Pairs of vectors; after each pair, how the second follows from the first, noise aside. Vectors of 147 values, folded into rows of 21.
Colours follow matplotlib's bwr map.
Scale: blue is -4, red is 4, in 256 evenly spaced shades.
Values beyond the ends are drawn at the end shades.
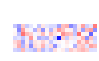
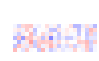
reversed, shrunk.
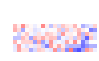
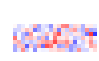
wrapped around, negated.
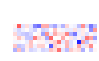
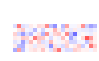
partly zeroed.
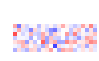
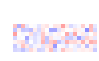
shrunk.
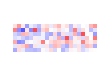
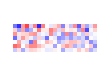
wrapped around, negated.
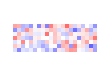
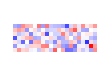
negated.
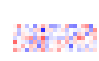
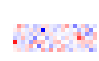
partly zeroed.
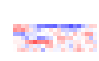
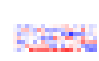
reversed, negated.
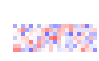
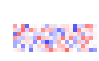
wrapped around, negated.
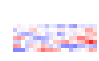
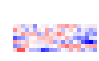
negated.
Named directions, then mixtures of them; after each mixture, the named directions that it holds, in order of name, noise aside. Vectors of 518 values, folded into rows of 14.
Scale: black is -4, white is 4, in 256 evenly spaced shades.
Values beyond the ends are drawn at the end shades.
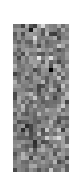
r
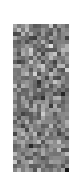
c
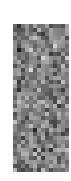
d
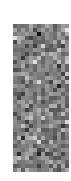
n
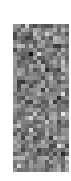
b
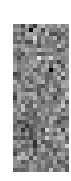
r.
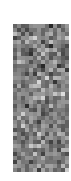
c.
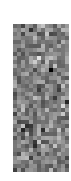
n, r.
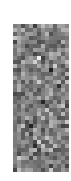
d, n, r.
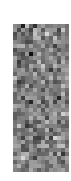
b, r.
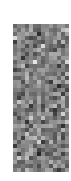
n.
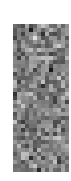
d, r.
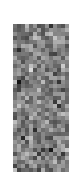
b, d.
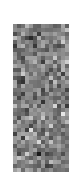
b, c, n.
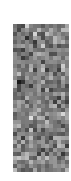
b, d, n.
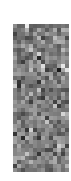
b, c, d.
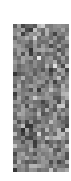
c, d, r.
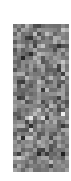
b, n.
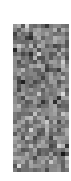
b.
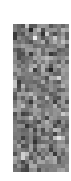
b, d, r.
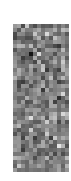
b.
